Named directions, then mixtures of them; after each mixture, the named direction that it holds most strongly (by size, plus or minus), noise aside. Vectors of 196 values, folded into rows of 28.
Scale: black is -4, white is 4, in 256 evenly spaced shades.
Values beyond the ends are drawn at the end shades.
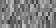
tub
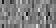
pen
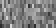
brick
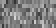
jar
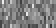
pen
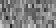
brick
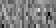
brick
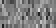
pen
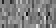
pen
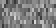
jar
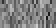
tub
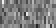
pen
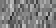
tub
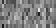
pen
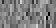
pen
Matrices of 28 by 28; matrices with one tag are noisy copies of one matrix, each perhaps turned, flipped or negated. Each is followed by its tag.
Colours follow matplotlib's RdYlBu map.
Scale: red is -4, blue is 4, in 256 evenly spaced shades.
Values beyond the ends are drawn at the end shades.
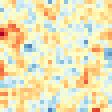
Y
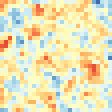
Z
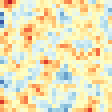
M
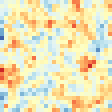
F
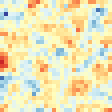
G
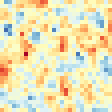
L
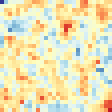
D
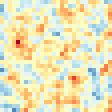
Z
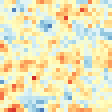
F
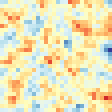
G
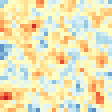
G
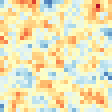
G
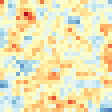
D
